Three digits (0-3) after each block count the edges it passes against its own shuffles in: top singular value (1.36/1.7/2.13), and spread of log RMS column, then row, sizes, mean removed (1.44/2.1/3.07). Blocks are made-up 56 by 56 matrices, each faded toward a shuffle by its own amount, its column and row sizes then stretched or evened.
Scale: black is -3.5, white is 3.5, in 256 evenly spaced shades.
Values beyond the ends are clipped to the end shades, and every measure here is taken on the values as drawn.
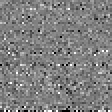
1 0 2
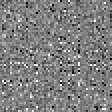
1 2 1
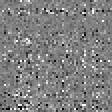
0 2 2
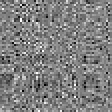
3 2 0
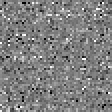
0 1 2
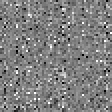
2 2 0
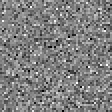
0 0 0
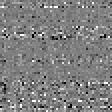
1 1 3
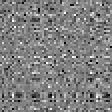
3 1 2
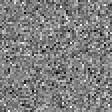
1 0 0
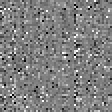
2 2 0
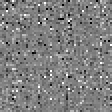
0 1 1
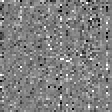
1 2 0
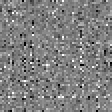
1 2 1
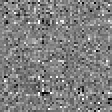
2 1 1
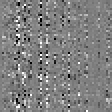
1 3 1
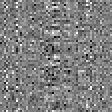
3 2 0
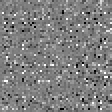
0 1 2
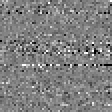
2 0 2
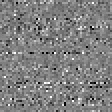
1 0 2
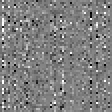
1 3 1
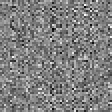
3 2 0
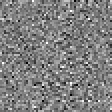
2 1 1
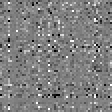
2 2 2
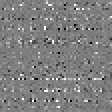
1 1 2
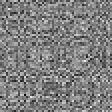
3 0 2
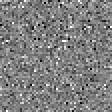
0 0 1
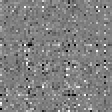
1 2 1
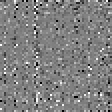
2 2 1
